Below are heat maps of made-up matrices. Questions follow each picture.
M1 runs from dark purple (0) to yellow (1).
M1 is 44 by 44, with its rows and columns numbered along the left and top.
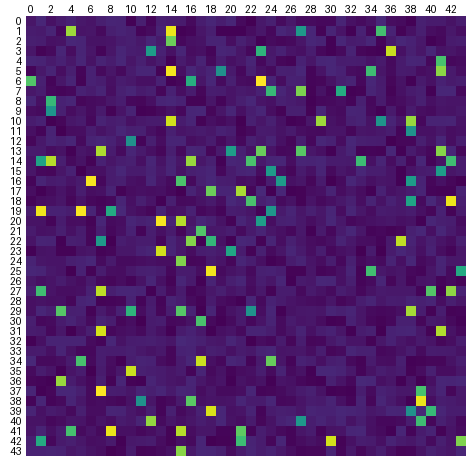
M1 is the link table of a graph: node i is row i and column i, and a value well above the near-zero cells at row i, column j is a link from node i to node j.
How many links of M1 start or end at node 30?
2
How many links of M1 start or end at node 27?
8
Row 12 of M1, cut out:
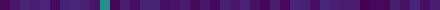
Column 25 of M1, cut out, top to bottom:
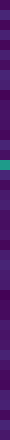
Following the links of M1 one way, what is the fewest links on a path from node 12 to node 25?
4
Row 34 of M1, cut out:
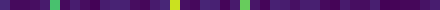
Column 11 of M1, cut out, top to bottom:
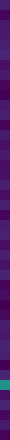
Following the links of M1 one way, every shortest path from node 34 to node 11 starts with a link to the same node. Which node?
node 17
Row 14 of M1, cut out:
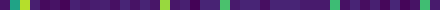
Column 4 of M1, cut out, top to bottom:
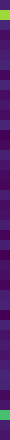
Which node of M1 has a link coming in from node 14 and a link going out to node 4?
node 1
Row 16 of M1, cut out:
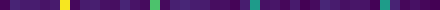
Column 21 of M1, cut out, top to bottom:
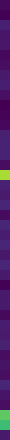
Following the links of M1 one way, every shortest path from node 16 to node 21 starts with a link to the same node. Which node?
node 15
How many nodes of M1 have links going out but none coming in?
1
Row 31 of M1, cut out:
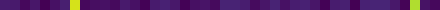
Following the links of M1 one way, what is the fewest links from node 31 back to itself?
2
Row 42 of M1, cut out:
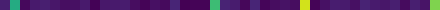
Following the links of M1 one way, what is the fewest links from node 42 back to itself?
3
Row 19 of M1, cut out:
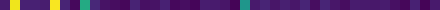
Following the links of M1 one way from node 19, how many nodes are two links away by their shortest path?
8
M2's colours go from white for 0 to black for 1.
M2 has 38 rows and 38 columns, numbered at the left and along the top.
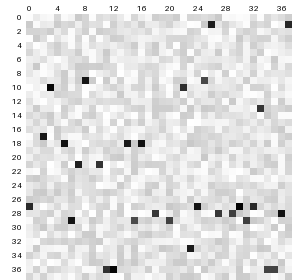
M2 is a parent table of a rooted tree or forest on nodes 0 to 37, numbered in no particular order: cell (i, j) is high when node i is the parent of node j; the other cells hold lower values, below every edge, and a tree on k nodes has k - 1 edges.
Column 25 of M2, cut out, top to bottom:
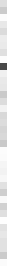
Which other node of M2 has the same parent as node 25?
8
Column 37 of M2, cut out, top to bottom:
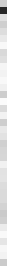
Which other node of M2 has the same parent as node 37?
26
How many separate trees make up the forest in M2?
8
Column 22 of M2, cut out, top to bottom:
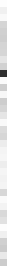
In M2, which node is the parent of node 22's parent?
21
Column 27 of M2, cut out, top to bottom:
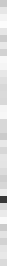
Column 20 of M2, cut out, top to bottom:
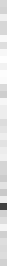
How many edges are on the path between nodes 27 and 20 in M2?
3
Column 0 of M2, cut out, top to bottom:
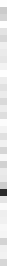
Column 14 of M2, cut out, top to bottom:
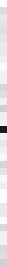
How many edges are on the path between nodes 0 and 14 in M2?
4
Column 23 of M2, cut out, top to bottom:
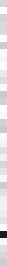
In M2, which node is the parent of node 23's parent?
13
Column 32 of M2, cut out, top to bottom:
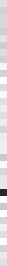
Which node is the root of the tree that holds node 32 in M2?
28
